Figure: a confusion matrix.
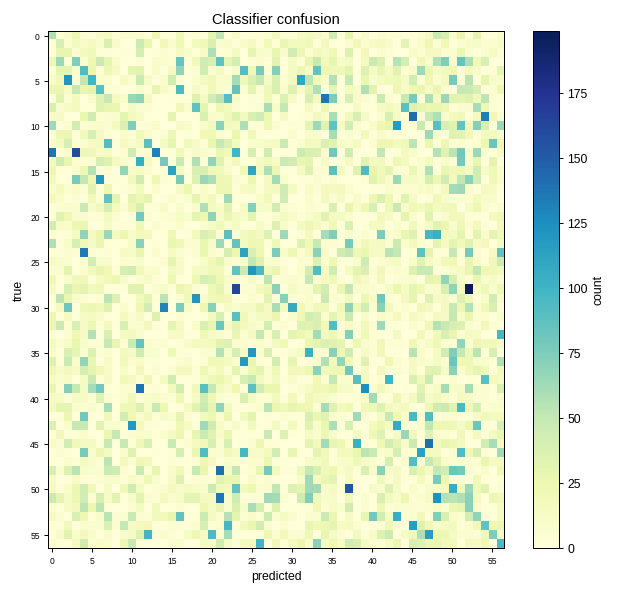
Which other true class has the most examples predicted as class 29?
22
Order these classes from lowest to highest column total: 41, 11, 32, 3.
3, 41, 32, 11
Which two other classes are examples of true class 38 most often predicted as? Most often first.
42, 54
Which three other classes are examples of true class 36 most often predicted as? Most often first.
24, 50, 4
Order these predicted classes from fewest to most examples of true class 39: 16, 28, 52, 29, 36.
29, 36, 28, 16, 52
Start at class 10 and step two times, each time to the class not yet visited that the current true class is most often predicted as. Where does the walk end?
53
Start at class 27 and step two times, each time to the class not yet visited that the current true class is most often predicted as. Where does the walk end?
48
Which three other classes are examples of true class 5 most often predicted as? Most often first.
2, 31, 50
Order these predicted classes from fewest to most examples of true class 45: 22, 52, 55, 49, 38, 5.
52, 5, 49, 22, 55, 38
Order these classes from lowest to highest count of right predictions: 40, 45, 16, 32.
32, 45, 40, 16
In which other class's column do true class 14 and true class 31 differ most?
11
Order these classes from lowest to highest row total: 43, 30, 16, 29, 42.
42, 29, 43, 16, 30
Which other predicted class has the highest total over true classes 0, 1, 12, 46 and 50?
37
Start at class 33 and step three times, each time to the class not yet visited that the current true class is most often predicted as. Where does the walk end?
25
